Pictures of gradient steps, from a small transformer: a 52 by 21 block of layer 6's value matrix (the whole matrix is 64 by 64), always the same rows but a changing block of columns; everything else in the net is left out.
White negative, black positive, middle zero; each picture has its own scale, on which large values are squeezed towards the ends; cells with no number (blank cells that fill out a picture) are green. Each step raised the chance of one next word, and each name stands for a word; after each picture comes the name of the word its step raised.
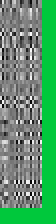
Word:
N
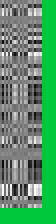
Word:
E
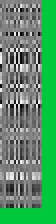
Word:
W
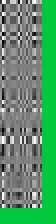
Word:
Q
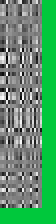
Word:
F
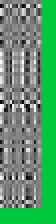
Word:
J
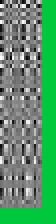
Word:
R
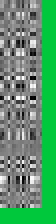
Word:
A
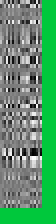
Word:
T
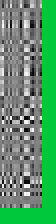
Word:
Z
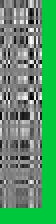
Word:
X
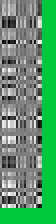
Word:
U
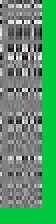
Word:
R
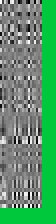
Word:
Q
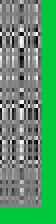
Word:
N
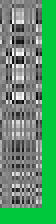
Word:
X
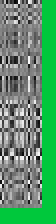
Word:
T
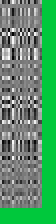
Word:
N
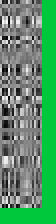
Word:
U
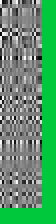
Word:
N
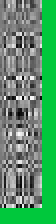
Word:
A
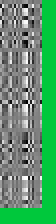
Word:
J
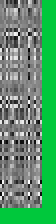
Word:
N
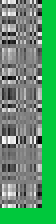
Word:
Q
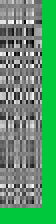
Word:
X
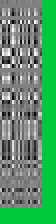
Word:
X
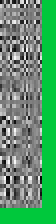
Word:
R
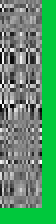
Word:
W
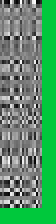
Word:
T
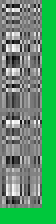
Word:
R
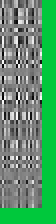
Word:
X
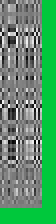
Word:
N
